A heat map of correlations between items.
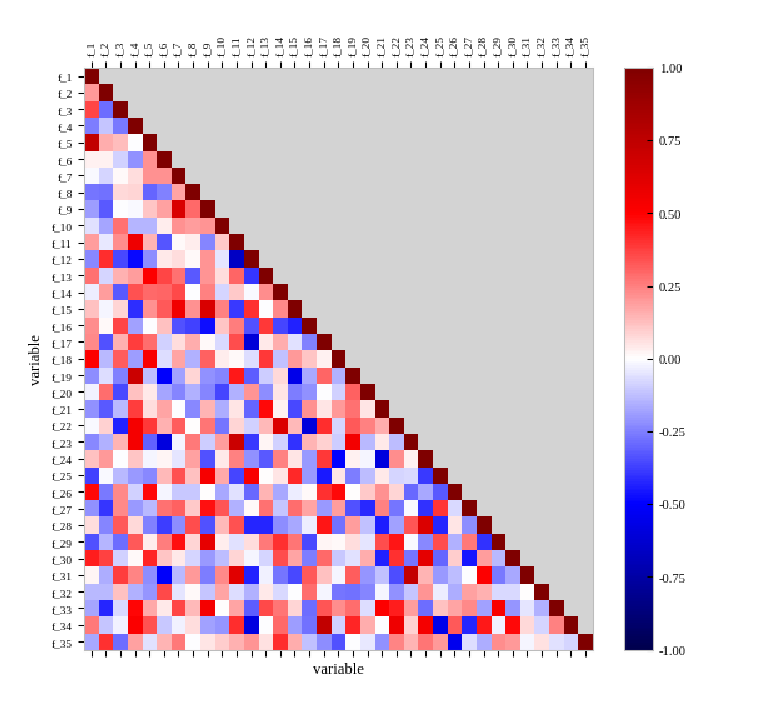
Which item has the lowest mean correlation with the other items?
f_12
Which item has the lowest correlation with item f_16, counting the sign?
f_22
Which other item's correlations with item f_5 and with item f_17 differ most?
f_28
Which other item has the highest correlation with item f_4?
f_19
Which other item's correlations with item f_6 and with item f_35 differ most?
f_23
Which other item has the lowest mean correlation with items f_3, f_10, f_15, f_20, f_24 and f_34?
f_21
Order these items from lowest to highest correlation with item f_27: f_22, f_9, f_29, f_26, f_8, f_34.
f_34, f_22, f_26, f_8, f_29, f_9
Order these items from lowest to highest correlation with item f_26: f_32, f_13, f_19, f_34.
f_32, f_19, f_13, f_34
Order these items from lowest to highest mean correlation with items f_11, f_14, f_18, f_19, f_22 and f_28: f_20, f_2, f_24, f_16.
f_16, f_2, f_20, f_24
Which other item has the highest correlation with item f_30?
f_24
